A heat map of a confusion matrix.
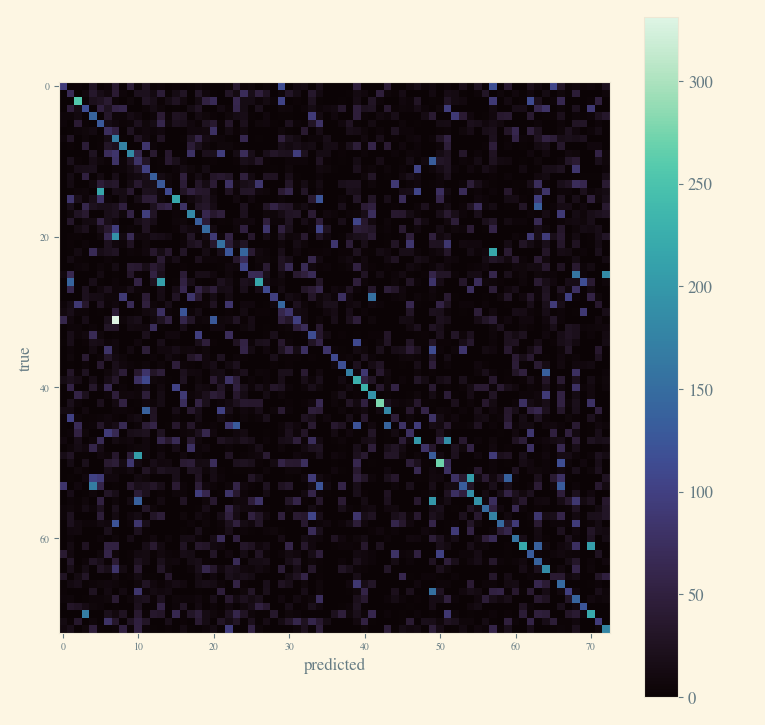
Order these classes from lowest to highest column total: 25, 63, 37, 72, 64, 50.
37, 25, 72, 50, 64, 63
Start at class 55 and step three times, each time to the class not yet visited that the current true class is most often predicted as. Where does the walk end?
7
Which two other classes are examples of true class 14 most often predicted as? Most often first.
5, 47
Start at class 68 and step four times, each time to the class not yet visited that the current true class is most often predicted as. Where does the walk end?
47
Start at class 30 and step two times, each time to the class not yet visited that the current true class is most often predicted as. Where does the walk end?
63
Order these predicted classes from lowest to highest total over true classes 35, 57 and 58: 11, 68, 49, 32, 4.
4, 11, 68, 32, 49
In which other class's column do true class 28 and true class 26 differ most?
13
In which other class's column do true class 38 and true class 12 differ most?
64
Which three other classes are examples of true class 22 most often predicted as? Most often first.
57, 24, 4
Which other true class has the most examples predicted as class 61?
42
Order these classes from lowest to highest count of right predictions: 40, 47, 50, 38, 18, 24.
24, 18, 38, 47, 40, 50
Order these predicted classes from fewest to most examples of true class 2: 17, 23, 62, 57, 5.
17, 5, 23, 57, 62
